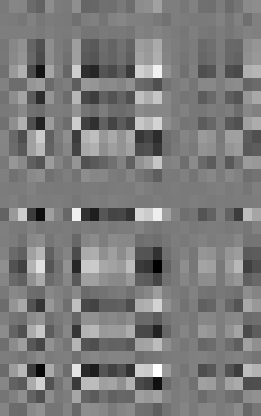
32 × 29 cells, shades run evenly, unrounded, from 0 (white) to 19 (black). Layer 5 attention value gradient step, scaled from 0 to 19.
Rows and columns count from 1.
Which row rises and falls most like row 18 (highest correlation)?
15
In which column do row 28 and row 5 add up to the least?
18
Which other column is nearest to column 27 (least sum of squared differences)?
4
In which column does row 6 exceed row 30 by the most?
5
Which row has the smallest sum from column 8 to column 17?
21
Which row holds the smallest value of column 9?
17
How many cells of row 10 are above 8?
21
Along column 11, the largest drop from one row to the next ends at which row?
30
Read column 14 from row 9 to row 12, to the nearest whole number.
11 12 8 8
